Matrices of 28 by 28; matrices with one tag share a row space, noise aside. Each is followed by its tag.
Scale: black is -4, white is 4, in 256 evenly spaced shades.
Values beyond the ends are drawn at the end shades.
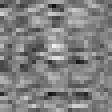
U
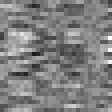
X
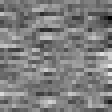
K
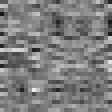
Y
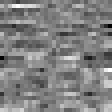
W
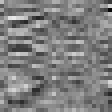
X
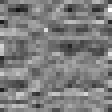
Y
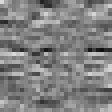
K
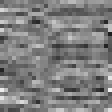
Y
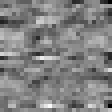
K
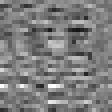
U
